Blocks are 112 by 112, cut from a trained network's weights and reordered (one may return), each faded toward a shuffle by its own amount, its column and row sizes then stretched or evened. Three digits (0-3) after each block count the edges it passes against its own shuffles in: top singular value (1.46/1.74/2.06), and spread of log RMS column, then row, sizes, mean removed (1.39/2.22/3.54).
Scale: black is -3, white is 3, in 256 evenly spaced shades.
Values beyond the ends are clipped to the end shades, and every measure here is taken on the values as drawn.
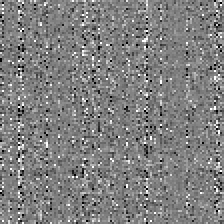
0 3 0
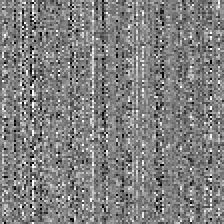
3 3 0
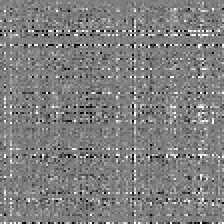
3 2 3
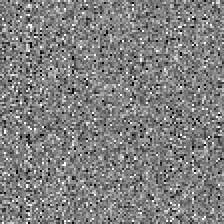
0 2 0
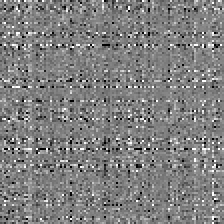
2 2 3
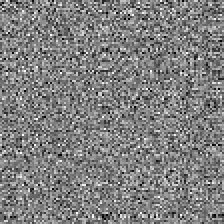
3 0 2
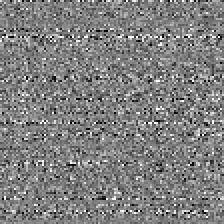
1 1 3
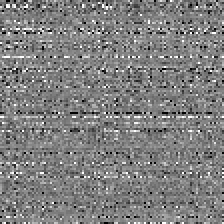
3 2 3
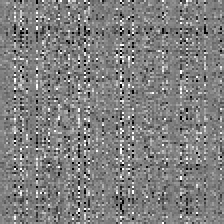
2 3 1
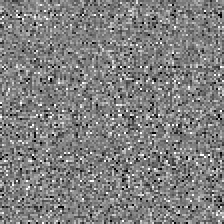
0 1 2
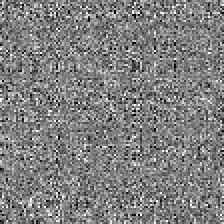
3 2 2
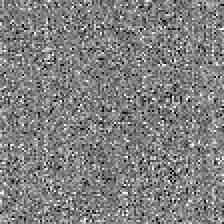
0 1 1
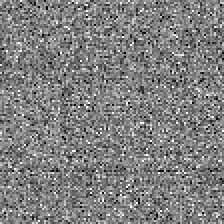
1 0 0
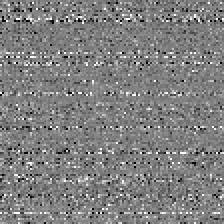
1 1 3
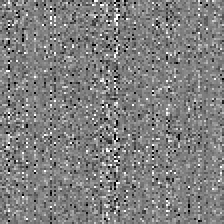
0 3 1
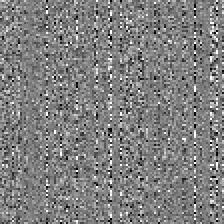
3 3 1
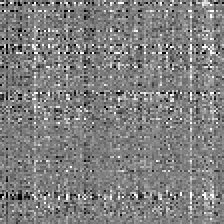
3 2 3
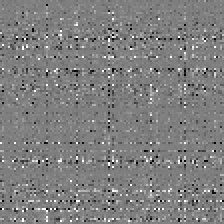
1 2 3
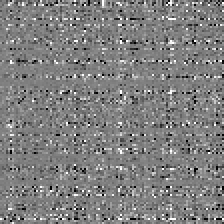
1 2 3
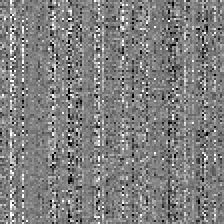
3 3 1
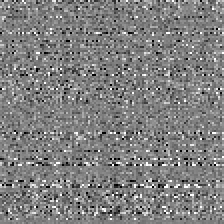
1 0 3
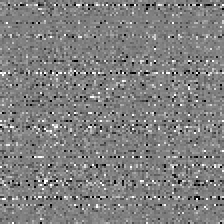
0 1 3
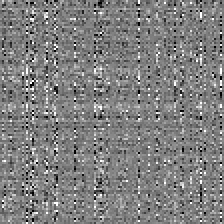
3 3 1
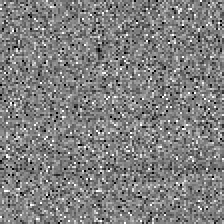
0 0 0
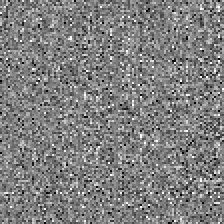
1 2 0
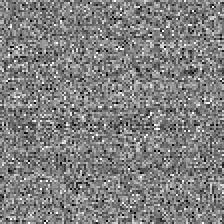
2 0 0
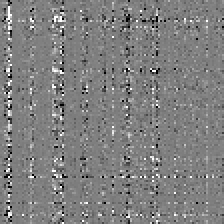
2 3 2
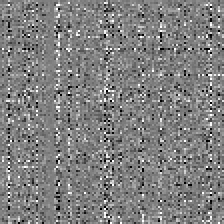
0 3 2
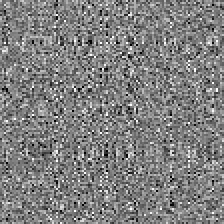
3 2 1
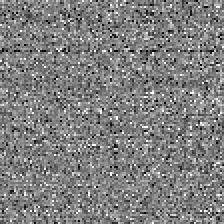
1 1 1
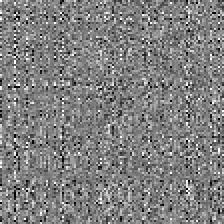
3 3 2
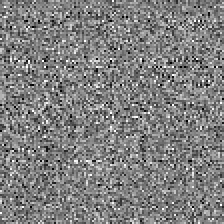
2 1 2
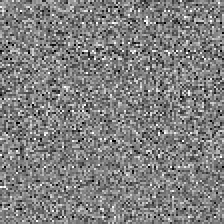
0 0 2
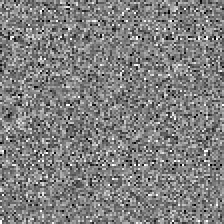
0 1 2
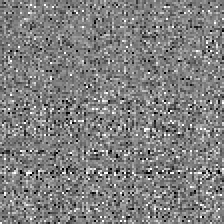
0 1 2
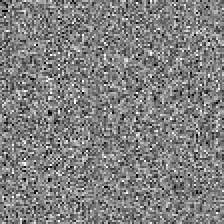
1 2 0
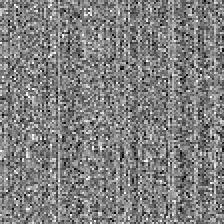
3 0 0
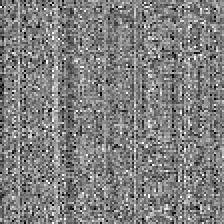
3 2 1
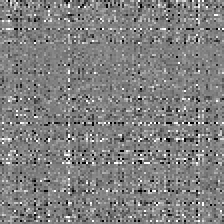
2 2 3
